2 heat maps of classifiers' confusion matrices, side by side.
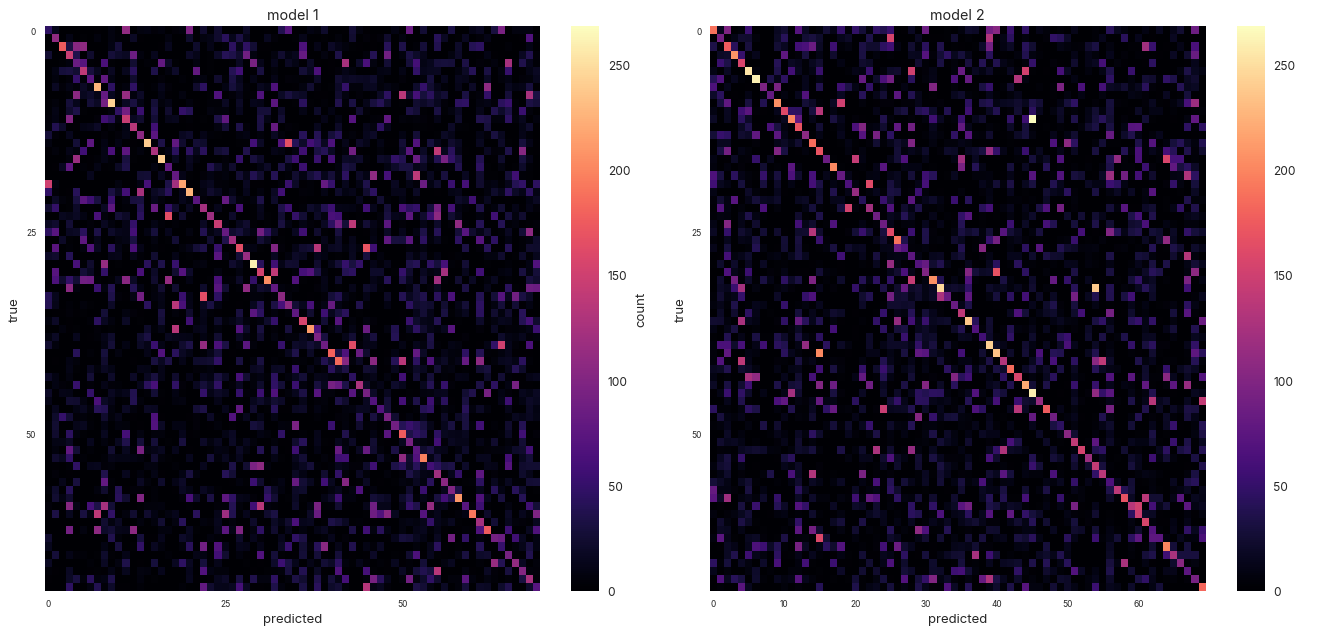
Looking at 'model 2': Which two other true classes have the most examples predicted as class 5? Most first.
43, 10
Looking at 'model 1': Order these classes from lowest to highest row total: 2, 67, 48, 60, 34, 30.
48, 67, 2, 34, 30, 60
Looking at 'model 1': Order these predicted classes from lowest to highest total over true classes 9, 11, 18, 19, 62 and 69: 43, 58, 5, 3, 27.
5, 58, 43, 27, 3
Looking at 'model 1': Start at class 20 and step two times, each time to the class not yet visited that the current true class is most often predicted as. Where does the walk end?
15
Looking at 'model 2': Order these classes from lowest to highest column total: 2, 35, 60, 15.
60, 35, 15, 2
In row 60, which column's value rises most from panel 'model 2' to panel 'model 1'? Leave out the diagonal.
7
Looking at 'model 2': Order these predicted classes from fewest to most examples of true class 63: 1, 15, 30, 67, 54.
67, 30, 54, 1, 15
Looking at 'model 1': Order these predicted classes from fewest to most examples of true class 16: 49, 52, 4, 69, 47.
69, 47, 49, 52, 4
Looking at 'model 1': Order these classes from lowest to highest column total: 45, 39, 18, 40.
39, 18, 40, 45
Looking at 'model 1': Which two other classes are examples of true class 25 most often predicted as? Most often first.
68, 30
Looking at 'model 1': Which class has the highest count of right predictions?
29
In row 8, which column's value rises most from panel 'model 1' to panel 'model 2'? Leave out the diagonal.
26
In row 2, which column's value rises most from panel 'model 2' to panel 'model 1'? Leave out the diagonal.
4
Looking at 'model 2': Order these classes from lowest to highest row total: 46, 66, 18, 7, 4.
4, 66, 7, 46, 18
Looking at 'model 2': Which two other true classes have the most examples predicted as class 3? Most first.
31, 21
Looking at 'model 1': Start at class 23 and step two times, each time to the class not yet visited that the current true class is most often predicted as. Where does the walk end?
3
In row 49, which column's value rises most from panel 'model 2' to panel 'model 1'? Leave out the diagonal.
35
